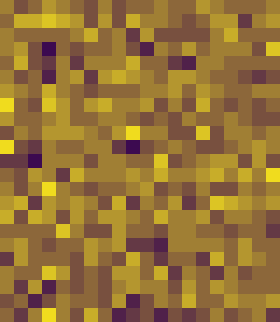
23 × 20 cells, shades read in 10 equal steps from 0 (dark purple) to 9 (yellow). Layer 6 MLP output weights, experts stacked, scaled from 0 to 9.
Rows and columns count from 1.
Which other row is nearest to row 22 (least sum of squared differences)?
4
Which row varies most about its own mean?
23
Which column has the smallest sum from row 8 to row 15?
3
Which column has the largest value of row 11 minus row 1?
1
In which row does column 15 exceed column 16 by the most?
10
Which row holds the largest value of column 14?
22
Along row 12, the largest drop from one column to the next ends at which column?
13
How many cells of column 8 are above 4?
11
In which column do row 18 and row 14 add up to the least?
12
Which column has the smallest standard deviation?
19
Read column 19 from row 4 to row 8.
3 4 2 5 3
